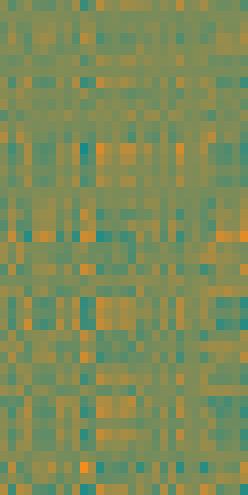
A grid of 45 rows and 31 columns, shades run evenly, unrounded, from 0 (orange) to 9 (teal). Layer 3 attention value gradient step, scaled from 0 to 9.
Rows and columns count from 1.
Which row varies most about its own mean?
22
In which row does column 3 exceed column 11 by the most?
43
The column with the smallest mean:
13
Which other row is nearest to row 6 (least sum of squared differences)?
17
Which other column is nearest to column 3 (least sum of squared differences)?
1
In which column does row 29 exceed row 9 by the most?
11
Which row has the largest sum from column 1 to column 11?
14
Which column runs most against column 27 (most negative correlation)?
9
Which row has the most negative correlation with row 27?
37
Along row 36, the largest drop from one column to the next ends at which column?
18
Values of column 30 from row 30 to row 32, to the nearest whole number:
6 5 4
